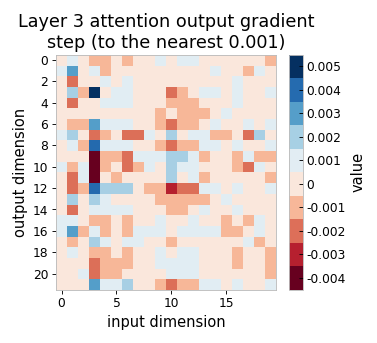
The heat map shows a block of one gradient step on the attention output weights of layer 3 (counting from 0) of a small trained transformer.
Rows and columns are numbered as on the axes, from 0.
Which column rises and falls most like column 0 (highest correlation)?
18
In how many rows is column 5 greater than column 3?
10
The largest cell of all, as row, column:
3, 3
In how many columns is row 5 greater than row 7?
7
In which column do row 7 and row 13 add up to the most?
1
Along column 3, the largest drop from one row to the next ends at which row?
9
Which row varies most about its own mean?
12
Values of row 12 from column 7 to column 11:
0 -0.001 -0.001 -0.003 -0.002
